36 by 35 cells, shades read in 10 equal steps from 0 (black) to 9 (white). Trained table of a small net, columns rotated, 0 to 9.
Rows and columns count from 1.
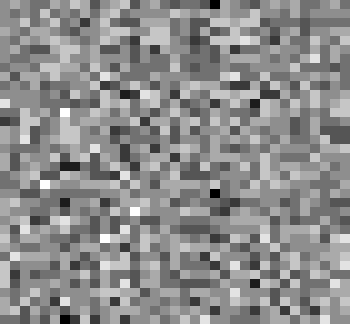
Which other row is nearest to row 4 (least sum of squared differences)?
33
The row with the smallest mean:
23
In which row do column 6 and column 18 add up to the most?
8
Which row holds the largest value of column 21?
36
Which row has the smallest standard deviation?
2
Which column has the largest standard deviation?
7
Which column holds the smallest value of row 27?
22
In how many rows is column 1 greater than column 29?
14
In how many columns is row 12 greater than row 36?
19
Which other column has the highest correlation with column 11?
24
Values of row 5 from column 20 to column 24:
2 3 7 7 7
